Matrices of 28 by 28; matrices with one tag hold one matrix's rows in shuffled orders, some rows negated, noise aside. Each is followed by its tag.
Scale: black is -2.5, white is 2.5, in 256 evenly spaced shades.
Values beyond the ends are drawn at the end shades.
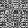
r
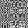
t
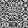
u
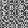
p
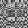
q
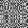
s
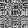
r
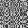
s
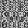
p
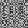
p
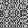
s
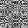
r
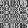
s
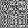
t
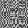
t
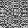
r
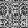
r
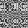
r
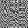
t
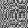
t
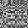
q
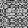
q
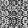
u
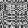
q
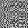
t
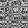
r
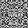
u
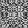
u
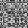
q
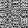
r
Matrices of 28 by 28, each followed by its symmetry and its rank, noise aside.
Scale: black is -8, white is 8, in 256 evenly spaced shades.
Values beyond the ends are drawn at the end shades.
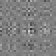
antisymmetric, rank two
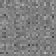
no symmetry, rank three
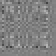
no symmetry, rank two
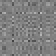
antisymmetric, rank two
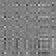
antisymmetric, rank two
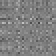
no symmetry, rank three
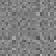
symmetric, rank three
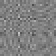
no symmetry, rank three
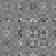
antisymmetric, rank two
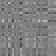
antisymmetric, rank two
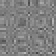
no symmetry, rank three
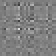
no symmetry, rank two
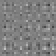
antisymmetric, rank two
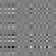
no symmetry, rank one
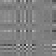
no symmetry, rank one
